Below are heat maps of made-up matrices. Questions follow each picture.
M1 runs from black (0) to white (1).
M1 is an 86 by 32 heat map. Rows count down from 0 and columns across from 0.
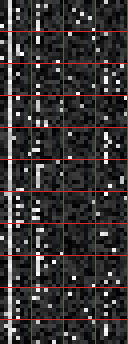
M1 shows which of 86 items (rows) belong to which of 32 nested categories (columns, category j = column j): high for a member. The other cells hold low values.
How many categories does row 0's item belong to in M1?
2
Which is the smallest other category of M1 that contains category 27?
9
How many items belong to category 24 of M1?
2
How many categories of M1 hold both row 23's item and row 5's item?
3
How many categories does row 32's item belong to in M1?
1
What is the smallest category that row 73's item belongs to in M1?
17
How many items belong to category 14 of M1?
3
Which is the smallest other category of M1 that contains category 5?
4
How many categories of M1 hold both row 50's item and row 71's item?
3
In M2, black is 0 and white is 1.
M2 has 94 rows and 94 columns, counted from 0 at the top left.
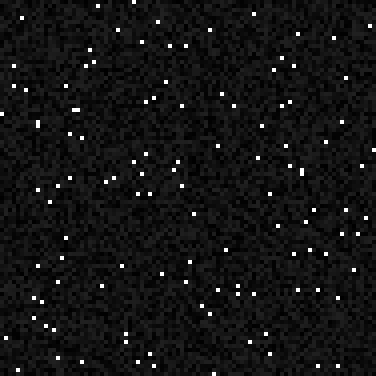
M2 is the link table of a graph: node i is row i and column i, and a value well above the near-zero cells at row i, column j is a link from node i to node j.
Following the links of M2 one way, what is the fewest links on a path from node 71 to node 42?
7
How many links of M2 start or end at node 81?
3
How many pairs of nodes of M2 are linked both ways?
7
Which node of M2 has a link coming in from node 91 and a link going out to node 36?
node 38
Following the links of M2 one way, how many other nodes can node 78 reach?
2
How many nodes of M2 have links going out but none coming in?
3
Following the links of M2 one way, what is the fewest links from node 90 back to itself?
3
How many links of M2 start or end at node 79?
3
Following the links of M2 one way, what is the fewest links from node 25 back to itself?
3
